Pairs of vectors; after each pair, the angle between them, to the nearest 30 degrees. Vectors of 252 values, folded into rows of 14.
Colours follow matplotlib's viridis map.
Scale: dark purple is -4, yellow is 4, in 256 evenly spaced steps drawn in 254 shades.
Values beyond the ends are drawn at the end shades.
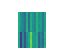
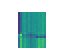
120 degrees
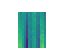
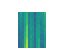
150 degrees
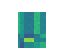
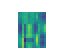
120 degrees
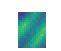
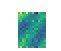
150 degrees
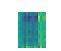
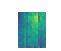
120 degrees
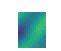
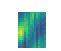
150 degrees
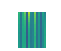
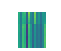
30 degrees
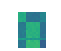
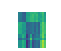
150 degrees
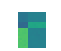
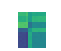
150 degrees
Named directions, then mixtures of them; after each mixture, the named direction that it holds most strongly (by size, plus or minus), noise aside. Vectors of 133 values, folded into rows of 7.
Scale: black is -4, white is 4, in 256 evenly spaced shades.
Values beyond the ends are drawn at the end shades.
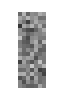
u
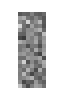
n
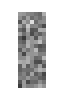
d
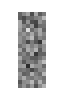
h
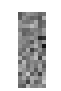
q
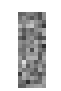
q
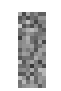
u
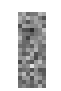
u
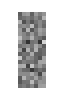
h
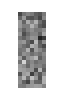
q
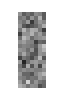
d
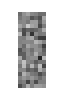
q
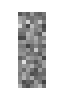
n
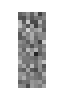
h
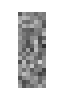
u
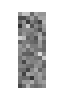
n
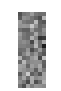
q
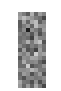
h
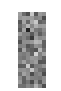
h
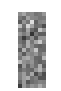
d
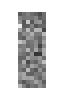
n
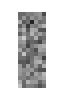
d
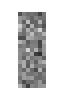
n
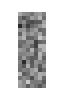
q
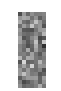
u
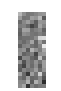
q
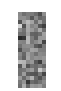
d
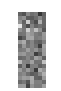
n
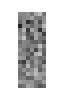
n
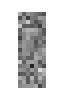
u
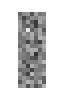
h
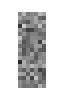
u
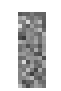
n
